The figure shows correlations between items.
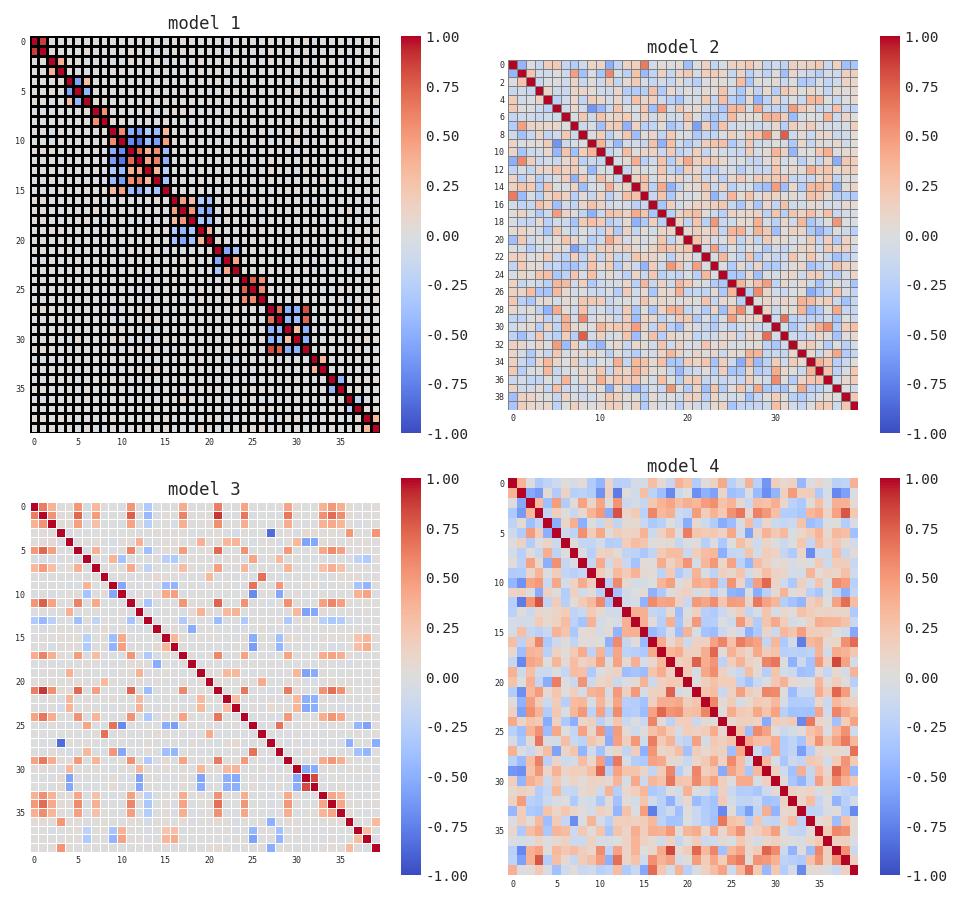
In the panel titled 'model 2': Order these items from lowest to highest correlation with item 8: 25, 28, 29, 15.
15, 25, 28, 29
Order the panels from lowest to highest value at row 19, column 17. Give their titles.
model 1, model 3, model 2, model 4
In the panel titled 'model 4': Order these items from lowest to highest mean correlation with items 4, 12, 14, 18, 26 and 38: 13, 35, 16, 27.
13, 27, 16, 35
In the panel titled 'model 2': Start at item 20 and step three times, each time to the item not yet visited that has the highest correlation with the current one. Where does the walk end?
7
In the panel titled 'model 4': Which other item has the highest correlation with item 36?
14
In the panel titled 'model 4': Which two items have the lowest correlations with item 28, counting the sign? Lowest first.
11, 1
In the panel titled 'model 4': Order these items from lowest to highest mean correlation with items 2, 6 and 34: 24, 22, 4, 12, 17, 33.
4, 33, 22, 17, 12, 24
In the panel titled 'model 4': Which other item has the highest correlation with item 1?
32
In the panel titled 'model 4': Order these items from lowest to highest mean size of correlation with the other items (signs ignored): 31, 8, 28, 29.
31, 8, 28, 29
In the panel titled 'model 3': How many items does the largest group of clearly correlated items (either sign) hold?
14
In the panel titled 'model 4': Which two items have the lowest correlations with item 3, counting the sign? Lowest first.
1, 11
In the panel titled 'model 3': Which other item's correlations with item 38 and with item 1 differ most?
21
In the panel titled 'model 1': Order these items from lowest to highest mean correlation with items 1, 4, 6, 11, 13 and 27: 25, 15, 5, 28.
5, 15, 25, 28
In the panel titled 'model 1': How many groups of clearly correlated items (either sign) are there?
13
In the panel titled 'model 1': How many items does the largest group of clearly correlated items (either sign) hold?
7
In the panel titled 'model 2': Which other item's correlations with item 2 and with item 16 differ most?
26
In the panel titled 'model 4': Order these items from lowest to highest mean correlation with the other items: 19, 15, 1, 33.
1, 33, 15, 19
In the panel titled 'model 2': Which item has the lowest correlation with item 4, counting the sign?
28
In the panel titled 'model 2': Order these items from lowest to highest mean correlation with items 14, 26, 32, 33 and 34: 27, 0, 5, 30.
30, 27, 0, 5
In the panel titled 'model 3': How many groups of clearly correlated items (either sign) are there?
6
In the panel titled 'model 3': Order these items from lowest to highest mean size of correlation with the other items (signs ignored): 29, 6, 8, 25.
8, 6, 25, 29
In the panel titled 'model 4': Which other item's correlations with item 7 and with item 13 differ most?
34
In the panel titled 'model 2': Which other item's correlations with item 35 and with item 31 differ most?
29
